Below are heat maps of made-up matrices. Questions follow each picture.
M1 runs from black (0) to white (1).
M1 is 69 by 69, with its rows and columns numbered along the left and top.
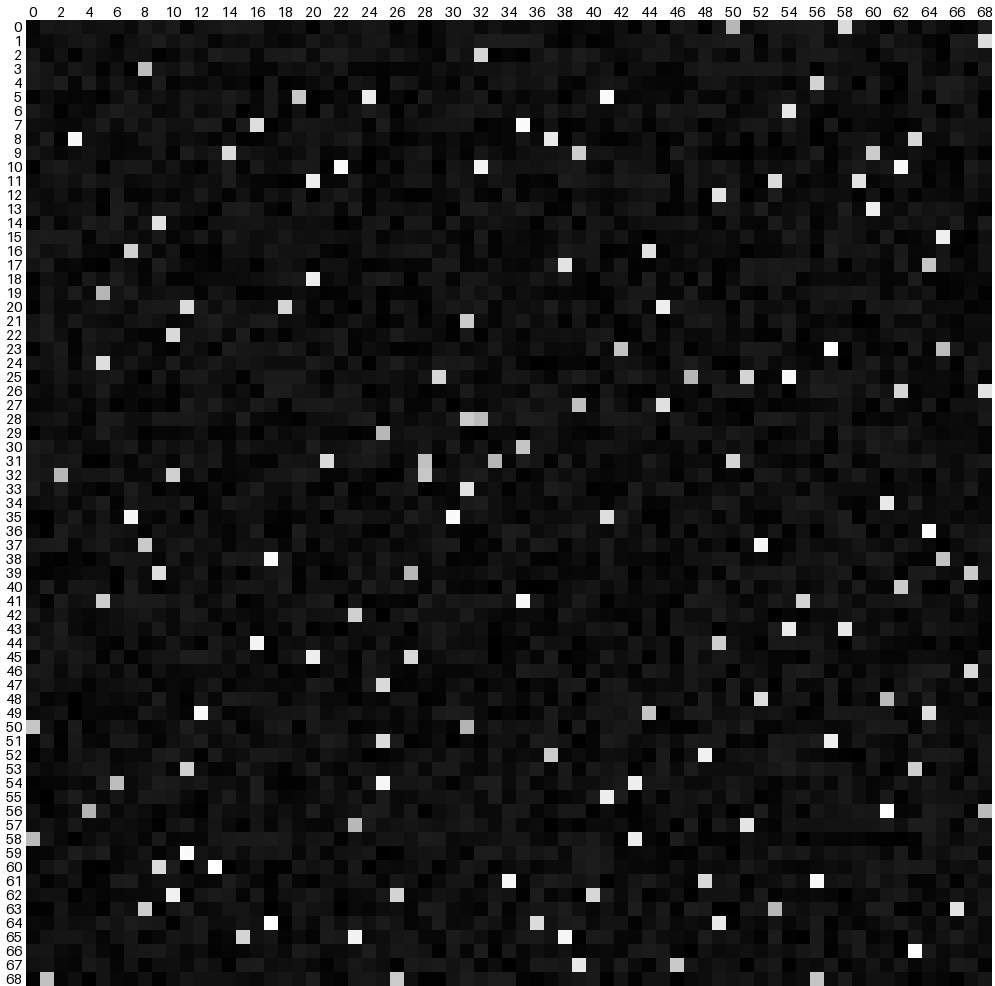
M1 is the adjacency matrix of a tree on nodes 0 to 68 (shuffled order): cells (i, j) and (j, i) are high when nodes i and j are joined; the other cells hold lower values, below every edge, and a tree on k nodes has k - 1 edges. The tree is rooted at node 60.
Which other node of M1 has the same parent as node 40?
10
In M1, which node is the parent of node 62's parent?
68
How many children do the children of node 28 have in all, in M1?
3
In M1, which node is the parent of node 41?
35
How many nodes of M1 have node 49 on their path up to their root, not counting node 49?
11
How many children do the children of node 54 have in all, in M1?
3
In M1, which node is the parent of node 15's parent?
23
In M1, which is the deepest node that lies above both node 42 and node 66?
63
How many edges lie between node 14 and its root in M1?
2
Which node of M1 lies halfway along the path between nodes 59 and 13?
27
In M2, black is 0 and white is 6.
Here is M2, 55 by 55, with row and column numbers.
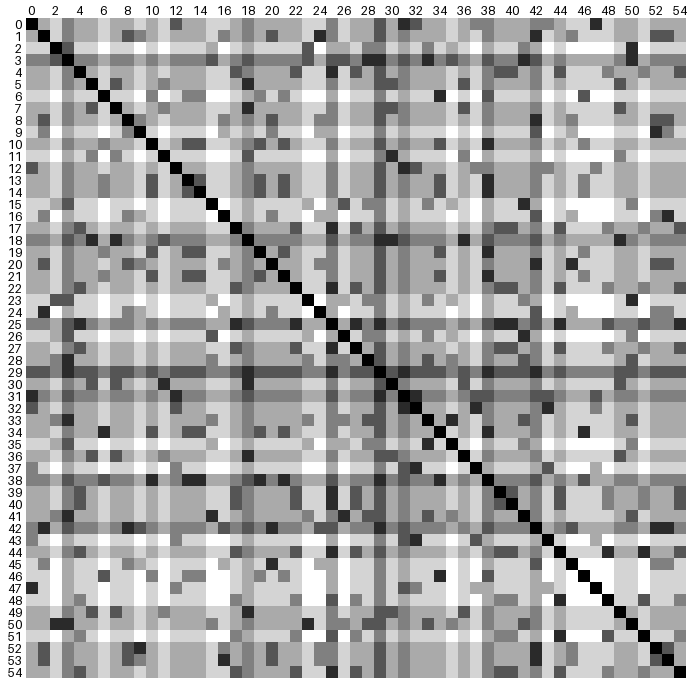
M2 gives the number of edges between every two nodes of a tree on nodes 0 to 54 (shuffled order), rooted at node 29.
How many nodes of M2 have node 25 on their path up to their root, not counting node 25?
10
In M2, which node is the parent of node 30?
18
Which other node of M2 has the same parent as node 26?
15
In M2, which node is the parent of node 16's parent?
42
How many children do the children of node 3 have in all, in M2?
5
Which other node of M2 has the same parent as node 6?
46
